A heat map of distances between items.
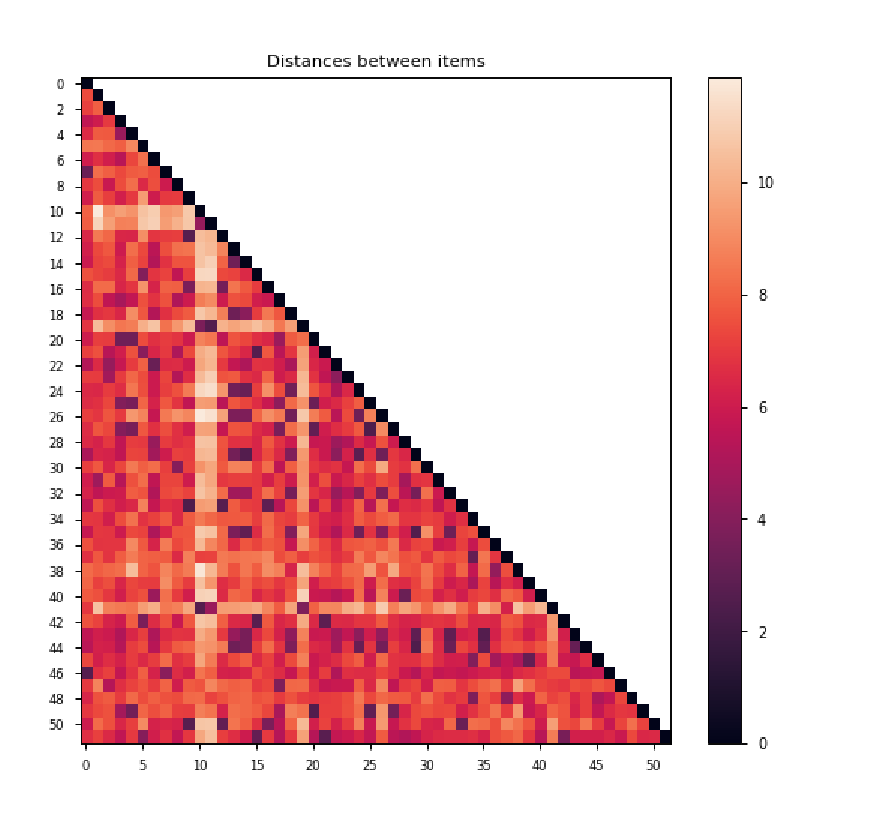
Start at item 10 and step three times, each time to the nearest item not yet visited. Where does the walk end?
11
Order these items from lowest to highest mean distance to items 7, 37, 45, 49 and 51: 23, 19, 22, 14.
22, 23, 14, 19
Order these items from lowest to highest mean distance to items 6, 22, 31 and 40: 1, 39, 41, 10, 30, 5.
1, 39, 30, 5, 41, 10
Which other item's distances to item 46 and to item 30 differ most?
0
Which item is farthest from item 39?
10
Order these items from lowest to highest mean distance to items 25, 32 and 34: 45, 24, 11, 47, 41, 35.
45, 35, 24, 47, 41, 11
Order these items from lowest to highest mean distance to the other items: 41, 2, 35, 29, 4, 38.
29, 35, 2, 4, 38, 41
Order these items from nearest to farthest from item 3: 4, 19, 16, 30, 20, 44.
20, 4, 44, 16, 30, 19
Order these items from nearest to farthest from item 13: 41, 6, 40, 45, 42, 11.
6, 42, 45, 40, 41, 11
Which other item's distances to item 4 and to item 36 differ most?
38
